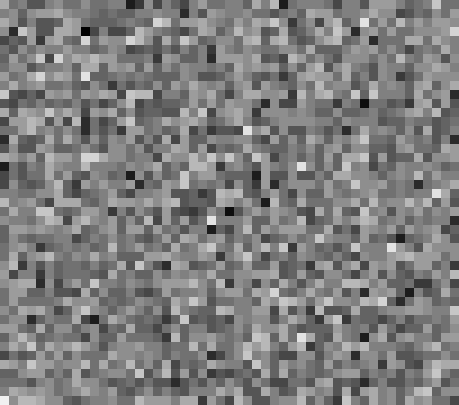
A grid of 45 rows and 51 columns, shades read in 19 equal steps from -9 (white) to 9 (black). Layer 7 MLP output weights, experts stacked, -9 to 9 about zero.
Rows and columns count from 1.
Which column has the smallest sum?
27
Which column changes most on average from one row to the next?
10
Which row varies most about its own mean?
4
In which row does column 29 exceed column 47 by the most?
20
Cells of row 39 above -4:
42
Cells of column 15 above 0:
21
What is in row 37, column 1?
-2
